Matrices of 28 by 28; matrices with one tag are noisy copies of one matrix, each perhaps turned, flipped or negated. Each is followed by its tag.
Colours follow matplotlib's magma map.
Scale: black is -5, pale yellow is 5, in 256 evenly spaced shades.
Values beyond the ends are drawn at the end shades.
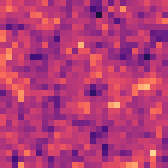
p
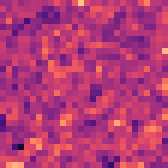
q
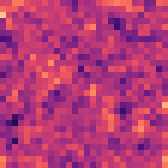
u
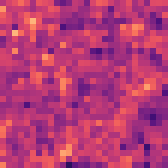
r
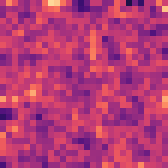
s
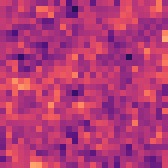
p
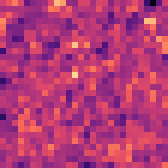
q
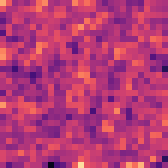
s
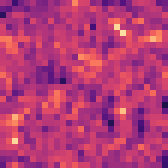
u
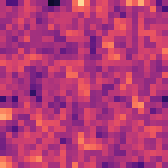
s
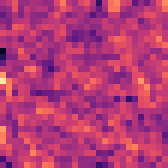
s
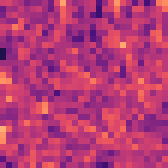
s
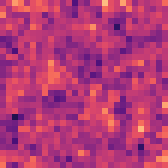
u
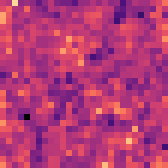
u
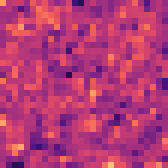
q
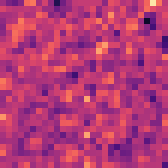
q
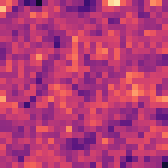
s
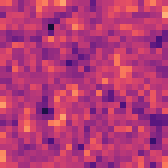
u
